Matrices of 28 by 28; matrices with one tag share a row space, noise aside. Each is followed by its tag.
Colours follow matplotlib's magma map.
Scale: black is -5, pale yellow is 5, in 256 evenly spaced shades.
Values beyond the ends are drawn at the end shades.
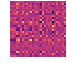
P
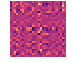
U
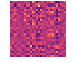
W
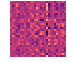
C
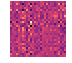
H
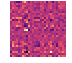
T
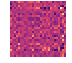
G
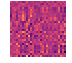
H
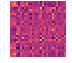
P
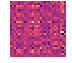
G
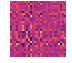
H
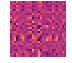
U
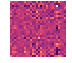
W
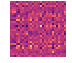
P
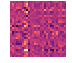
T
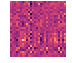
H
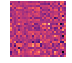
G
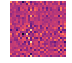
H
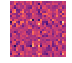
U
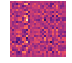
T
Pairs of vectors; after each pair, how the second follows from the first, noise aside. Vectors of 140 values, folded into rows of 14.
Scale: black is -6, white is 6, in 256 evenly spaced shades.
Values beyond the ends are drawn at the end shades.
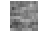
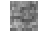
negated.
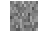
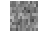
shuffled.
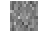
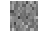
negated.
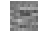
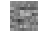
negated.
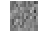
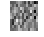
scaled up.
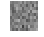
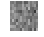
shuffled.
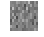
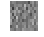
negated.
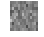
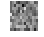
wrapped around, negated, scaled up.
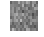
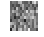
reversed, scaled up.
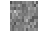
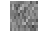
wrapped around, negated.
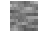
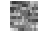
reversed, scaled up.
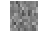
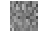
wrapped around, negated.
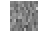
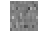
wrapped around, negated, partly zeroed.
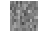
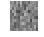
negated.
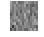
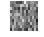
wrapped around, negated, scaled up.
